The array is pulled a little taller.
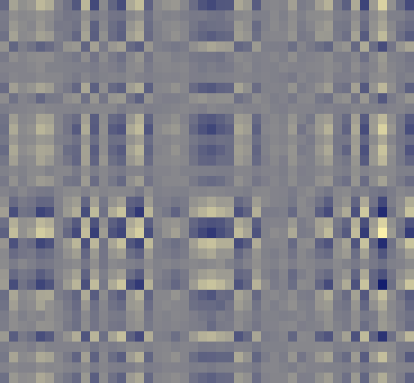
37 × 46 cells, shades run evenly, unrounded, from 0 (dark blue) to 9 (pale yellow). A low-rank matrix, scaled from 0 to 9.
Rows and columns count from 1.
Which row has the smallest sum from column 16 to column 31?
23
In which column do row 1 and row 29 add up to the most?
43
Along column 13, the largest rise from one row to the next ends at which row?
24
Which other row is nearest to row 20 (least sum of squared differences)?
5
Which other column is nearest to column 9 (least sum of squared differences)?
17
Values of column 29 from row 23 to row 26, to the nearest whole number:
2 6 5 5
